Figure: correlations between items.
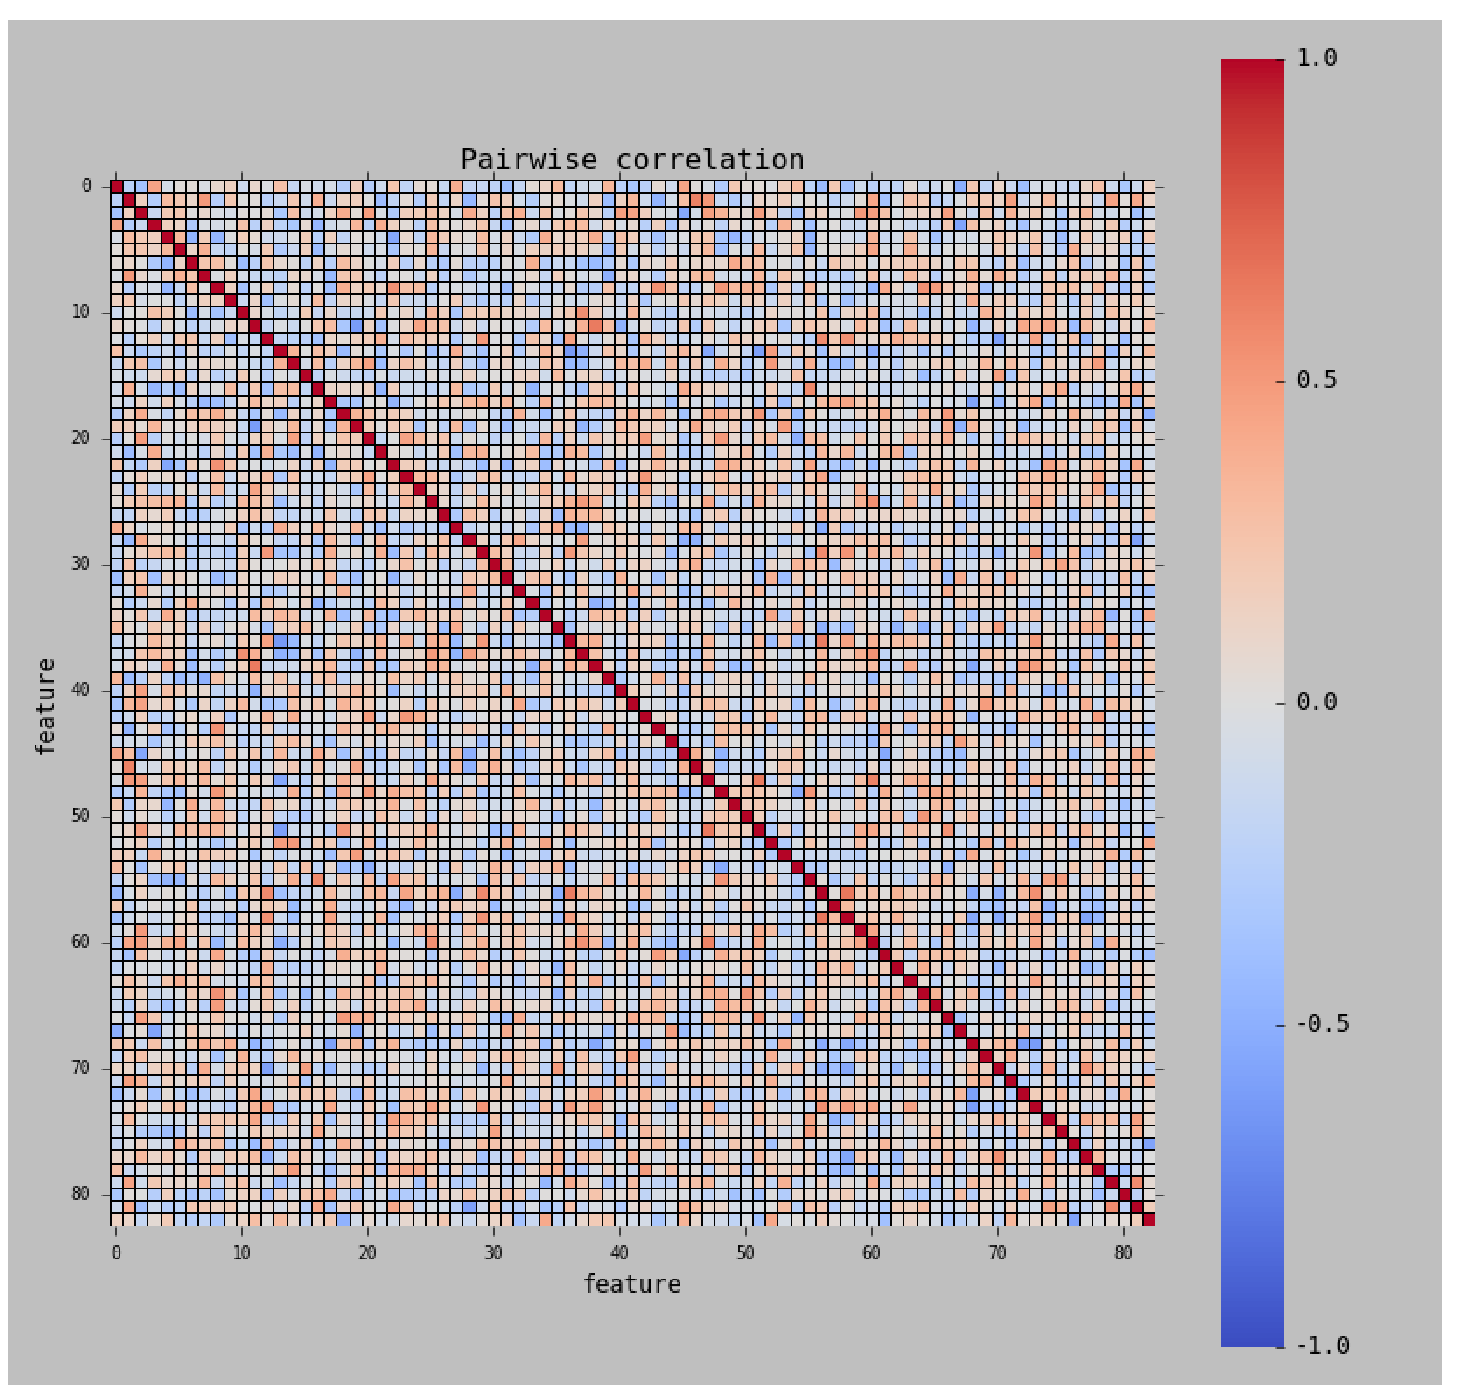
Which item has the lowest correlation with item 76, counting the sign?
82
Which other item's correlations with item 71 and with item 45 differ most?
2
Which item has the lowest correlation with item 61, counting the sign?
45
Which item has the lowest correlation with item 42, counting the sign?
68
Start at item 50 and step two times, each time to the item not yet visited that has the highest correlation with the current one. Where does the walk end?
8
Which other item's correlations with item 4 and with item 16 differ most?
55
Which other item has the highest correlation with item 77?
70
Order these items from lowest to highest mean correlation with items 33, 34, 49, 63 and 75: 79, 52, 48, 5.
79, 48, 5, 52
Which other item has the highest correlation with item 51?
47
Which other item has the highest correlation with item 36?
56
